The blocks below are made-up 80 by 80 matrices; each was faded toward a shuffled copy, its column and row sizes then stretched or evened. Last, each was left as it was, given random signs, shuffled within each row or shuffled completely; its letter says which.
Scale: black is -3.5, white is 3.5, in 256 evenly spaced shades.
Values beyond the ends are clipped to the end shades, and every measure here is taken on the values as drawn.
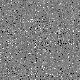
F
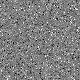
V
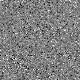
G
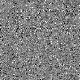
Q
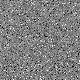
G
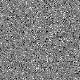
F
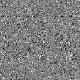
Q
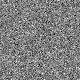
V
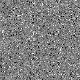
F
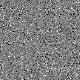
F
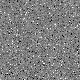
V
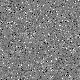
V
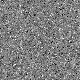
V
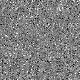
Q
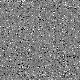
F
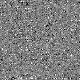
Q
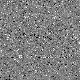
G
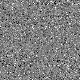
G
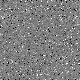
G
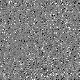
Q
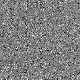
Q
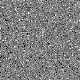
Q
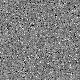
V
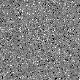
F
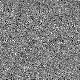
G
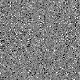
Q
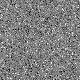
V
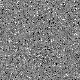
F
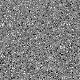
G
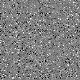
Q
